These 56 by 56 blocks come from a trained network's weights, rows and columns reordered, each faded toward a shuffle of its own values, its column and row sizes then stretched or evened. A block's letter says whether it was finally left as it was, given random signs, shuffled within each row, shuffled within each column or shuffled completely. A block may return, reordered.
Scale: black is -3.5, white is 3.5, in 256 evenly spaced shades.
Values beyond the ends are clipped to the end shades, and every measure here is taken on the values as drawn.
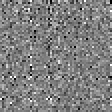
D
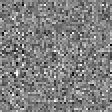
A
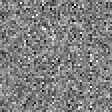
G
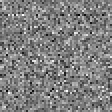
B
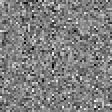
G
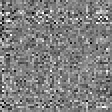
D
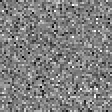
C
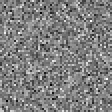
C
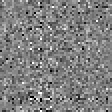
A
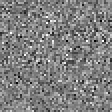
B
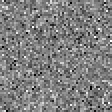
C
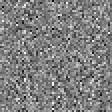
G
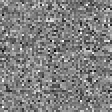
A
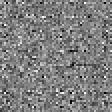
A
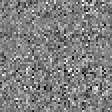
A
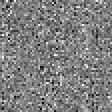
G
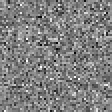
G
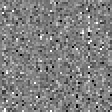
G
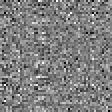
D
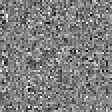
A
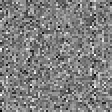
G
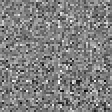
A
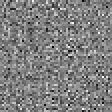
D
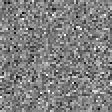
B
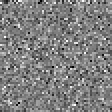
B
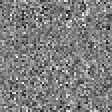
A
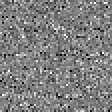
B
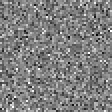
C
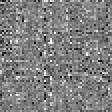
D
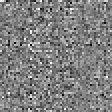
A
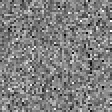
G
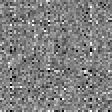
D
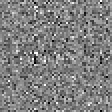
D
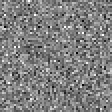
B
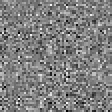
D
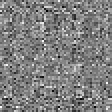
D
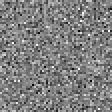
C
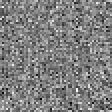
D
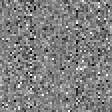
G
